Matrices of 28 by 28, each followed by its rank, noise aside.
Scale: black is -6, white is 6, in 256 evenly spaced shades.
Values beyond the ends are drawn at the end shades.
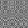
two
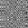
three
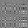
one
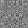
three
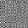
two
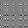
one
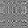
two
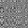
two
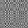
one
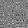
three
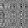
three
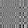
one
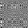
two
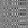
one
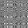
two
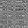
three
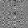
three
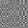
two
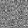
four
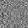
four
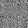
four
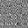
four
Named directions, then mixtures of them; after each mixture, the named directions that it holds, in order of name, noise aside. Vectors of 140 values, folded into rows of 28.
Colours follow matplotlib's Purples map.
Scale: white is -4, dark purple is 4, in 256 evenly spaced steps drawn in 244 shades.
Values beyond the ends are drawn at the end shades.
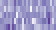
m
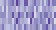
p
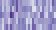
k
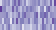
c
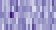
k.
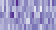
k, p.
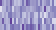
c.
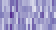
k.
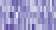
k, m.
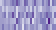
m, p.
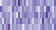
c, m.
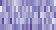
c, k.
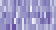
m.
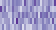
c, p.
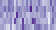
m.
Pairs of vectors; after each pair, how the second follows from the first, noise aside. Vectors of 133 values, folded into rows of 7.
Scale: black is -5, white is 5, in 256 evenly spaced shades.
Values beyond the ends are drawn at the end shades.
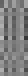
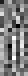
wrapped around, negated, scaled up.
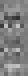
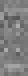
shrunk.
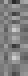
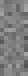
wrapped around, negated, shrunk.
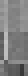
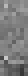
partly zeroed.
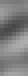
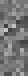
sign-scrambled.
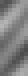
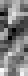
wrapped around, negated, scaled up.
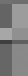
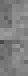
shrunk.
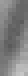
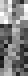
wrapped around, scaled up.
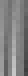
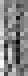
wrapped around, negated, scaled up.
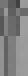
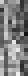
wrapped around, negated, scaled up.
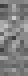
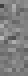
partly zeroed.
